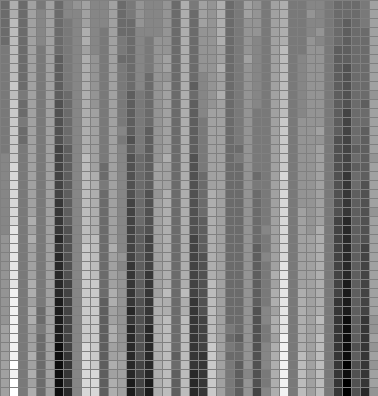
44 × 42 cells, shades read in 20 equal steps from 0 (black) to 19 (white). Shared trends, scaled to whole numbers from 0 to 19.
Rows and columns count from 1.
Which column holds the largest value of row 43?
2
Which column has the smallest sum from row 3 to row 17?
39
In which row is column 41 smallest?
44
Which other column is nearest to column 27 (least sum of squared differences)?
12
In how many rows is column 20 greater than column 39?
42
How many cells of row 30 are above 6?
33
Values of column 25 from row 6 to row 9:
12 12 13 12
